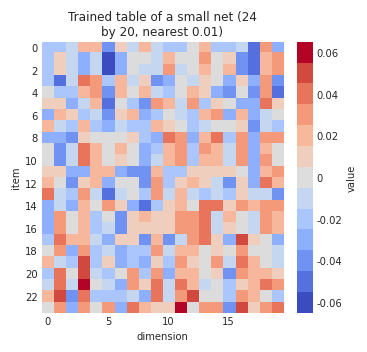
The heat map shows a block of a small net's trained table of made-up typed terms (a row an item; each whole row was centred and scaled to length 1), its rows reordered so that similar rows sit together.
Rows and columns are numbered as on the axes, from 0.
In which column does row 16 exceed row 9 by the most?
1
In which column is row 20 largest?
3
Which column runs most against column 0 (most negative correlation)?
13
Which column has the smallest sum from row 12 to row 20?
8
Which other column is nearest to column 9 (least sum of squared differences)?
12
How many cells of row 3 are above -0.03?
14
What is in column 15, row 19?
-0.01
